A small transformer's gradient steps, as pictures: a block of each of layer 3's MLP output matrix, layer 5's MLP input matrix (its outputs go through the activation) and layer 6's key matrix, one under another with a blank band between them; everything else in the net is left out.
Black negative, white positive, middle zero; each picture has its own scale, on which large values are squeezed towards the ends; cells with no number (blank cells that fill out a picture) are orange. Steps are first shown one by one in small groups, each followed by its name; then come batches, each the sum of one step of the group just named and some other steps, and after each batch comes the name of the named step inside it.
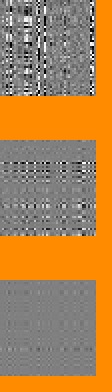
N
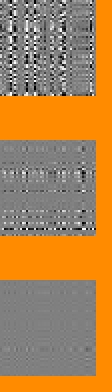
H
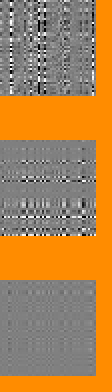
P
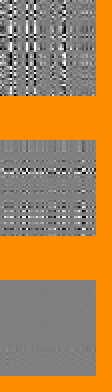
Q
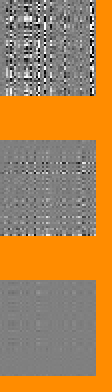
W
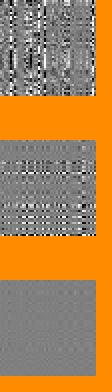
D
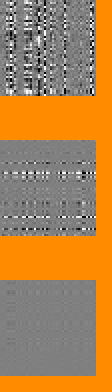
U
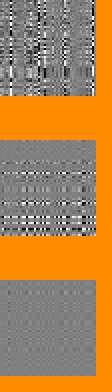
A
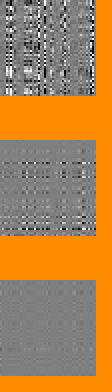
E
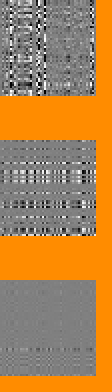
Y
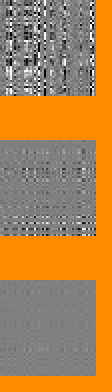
E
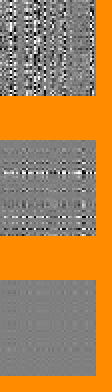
U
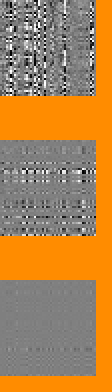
Y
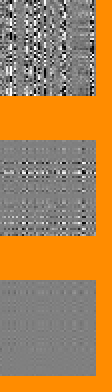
E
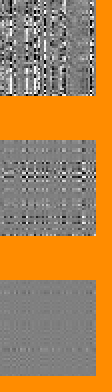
N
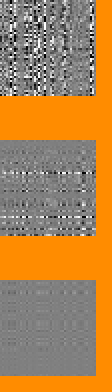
W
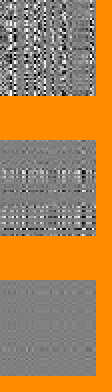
H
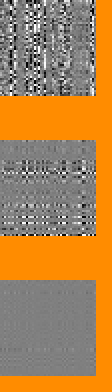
D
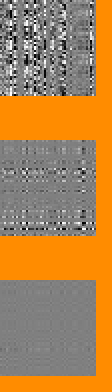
H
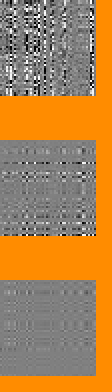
E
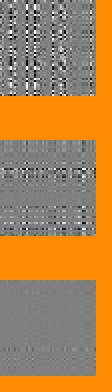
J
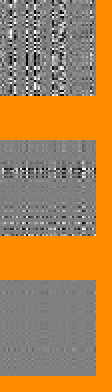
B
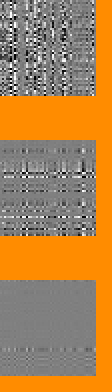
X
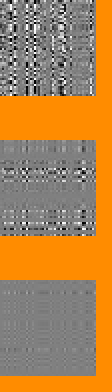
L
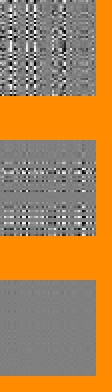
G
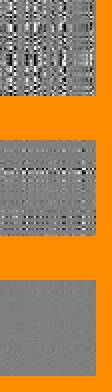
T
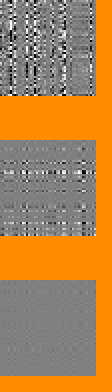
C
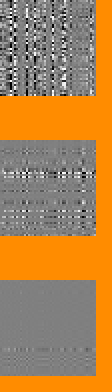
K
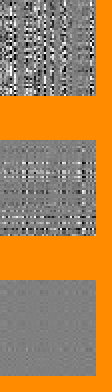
X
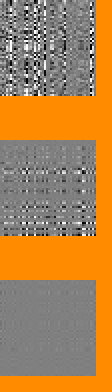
G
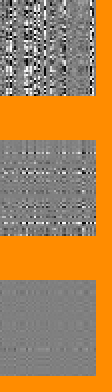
G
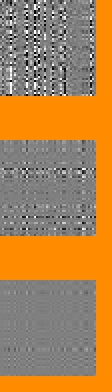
J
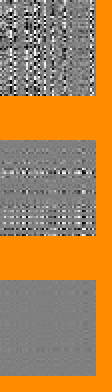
G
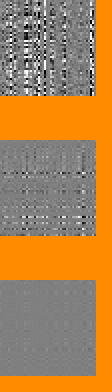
X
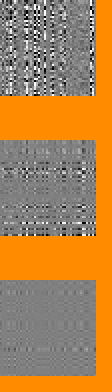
J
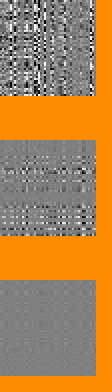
L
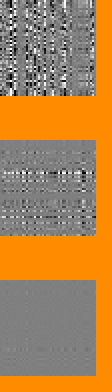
K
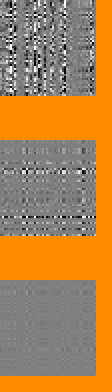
T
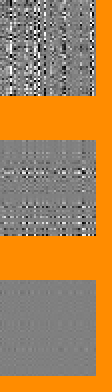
G
